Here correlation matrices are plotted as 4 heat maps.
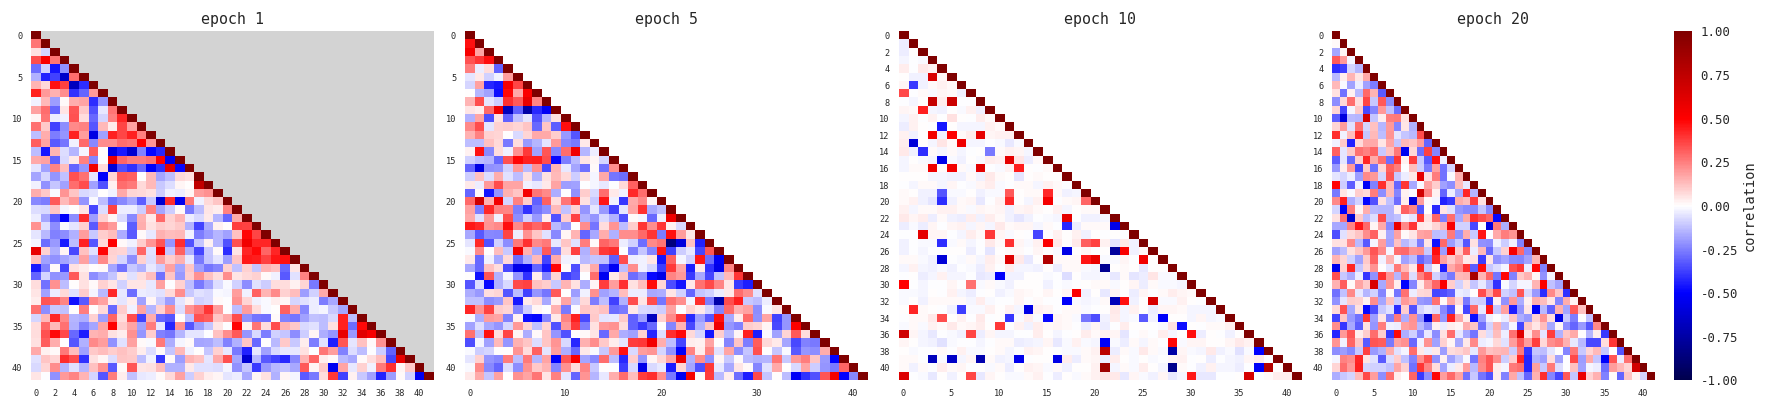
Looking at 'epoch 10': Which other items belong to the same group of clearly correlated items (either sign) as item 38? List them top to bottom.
21, 28, 37, 40
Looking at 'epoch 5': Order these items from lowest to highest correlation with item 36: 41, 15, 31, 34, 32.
41, 32, 31, 15, 34
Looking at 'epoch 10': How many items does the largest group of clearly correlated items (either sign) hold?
8
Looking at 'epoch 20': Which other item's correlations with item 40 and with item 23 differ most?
20
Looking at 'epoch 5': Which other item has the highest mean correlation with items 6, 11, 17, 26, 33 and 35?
14
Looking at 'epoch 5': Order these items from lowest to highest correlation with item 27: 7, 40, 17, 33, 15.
15, 40, 17, 7, 33
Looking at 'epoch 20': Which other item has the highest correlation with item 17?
11
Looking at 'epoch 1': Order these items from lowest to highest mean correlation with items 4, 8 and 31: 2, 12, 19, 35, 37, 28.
37, 2, 28, 19, 35, 12
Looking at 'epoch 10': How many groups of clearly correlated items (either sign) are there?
9
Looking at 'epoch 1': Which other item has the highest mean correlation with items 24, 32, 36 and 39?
35
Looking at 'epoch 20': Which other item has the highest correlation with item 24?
36
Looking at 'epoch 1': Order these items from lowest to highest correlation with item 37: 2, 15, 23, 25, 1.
23, 25, 15, 2, 1
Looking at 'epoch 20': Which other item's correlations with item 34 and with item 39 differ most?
12
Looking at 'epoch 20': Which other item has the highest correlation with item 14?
30
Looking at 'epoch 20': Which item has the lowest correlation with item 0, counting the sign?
28
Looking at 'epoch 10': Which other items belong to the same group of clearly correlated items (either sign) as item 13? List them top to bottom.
1, 6, 33
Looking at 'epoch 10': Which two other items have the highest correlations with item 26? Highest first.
32, 23
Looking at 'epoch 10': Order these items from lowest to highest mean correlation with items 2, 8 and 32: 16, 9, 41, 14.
14, 41, 9, 16
